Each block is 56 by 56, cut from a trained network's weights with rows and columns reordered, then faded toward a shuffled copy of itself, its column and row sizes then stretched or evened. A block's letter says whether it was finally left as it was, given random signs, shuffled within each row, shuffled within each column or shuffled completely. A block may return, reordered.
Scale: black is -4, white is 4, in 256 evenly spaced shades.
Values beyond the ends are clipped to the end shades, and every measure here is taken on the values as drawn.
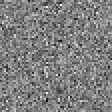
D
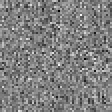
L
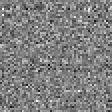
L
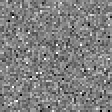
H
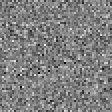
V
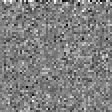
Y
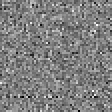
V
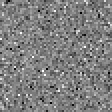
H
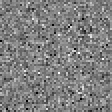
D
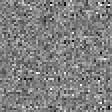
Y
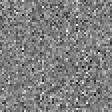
D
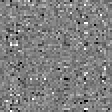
L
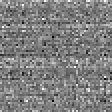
L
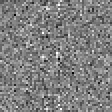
D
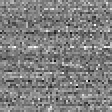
V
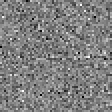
V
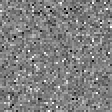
H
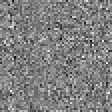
Y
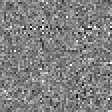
Y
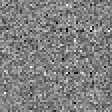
Y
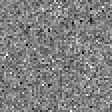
H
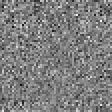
Y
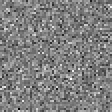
V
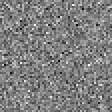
V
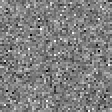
H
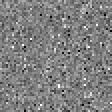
D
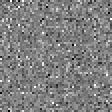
L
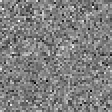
V
